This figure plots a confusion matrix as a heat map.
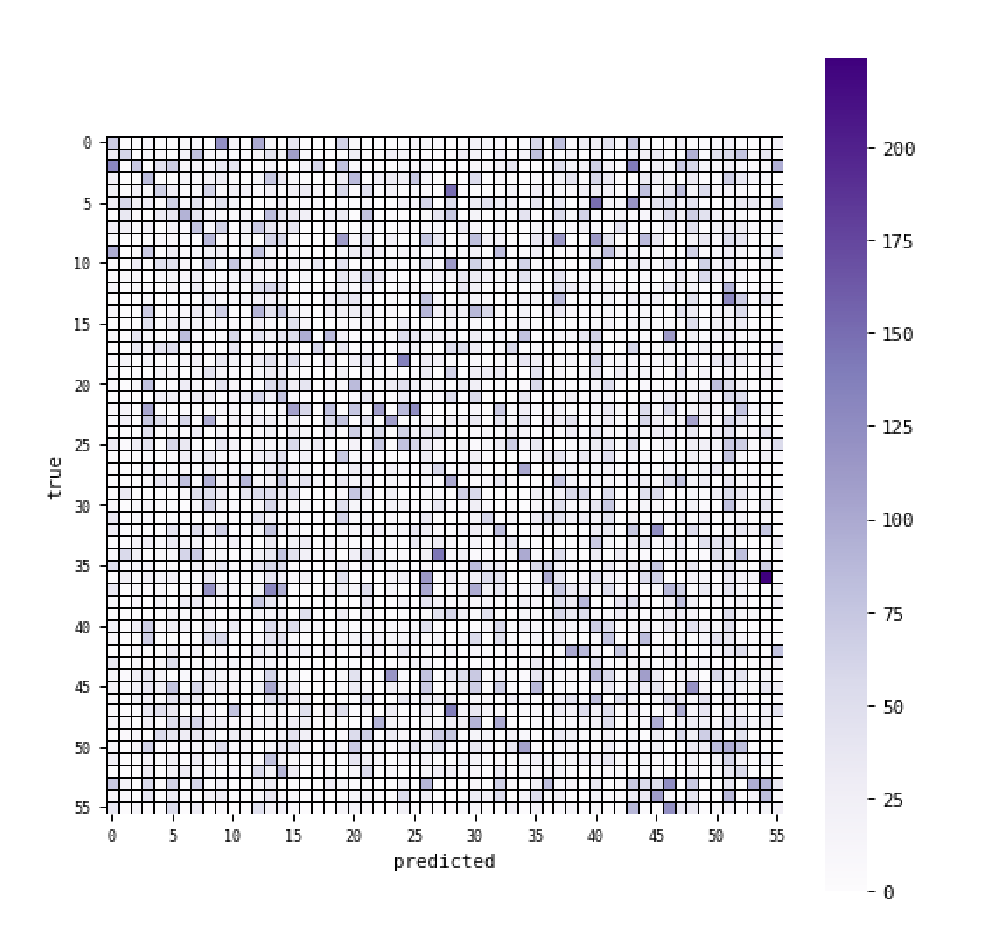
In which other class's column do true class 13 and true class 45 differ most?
51
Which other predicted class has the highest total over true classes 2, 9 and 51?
0
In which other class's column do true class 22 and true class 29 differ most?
25
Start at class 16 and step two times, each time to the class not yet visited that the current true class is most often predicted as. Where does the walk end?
40
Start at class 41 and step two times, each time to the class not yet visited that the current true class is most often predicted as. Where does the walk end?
23
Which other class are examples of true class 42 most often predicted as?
38
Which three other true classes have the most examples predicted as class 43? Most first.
2, 5, 55
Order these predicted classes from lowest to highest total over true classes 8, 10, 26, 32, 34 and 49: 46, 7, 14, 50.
46, 50, 7, 14
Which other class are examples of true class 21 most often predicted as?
14
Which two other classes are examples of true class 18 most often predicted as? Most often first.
24, 40
